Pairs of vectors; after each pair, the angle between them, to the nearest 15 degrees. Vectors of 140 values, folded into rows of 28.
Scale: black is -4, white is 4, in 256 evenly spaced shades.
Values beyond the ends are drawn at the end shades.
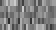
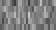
105 degrees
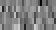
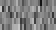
30 degrees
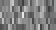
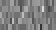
30 degrees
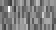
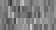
60 degrees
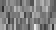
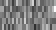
120 degrees
